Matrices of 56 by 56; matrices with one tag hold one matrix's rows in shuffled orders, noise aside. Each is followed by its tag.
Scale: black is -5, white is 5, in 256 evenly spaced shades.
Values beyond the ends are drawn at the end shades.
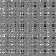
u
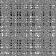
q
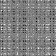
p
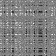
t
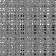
u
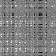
t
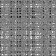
q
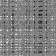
t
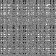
p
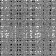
q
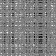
t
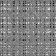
p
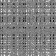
p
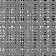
u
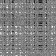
t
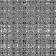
p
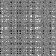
q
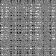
q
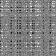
q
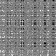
u
